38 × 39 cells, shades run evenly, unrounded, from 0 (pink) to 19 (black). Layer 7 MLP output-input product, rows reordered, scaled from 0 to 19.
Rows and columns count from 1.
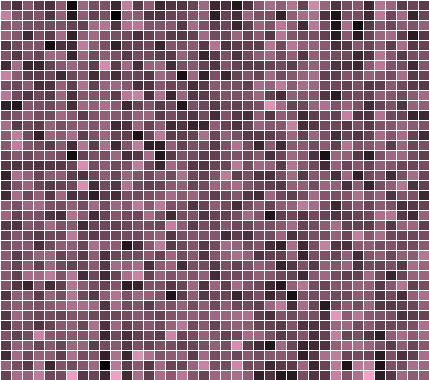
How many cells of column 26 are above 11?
15
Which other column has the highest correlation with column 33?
31
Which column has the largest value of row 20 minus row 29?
7
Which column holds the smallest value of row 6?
35
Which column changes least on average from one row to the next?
29
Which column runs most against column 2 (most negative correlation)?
24
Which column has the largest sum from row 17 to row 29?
26
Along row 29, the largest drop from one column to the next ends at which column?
27
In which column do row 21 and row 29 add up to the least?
28
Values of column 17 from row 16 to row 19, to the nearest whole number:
9 9 6 8
